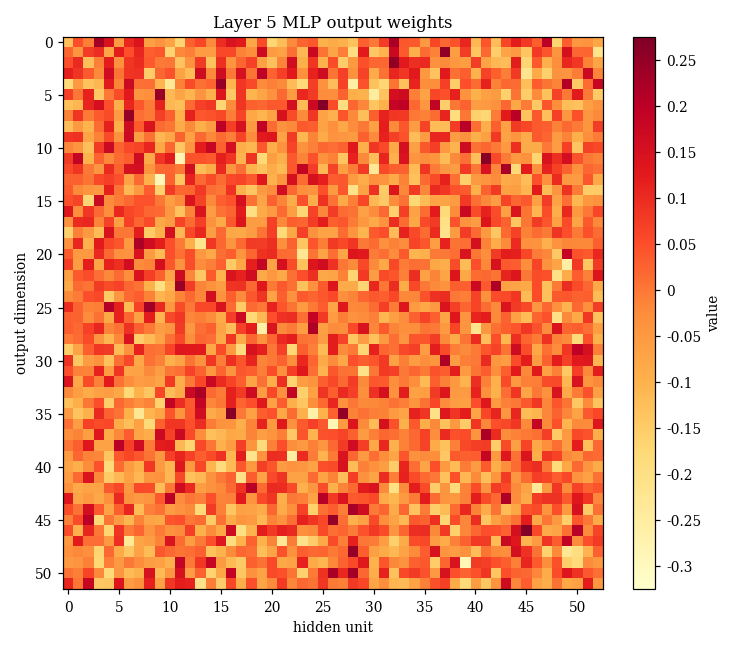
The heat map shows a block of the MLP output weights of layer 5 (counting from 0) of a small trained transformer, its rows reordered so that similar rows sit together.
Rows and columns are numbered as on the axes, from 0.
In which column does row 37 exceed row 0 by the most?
11
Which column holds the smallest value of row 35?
24
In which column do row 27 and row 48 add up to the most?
28
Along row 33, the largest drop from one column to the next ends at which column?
23
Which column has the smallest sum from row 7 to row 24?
9
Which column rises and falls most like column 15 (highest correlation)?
4
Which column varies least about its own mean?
35
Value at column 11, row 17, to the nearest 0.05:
0.05
